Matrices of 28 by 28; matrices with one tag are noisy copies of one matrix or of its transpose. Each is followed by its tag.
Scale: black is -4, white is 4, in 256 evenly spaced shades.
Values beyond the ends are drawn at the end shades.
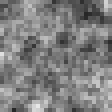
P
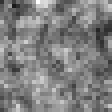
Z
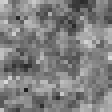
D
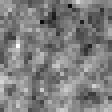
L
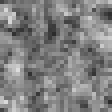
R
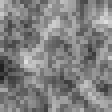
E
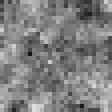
P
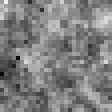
E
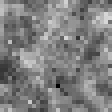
E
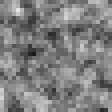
R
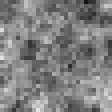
P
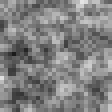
L
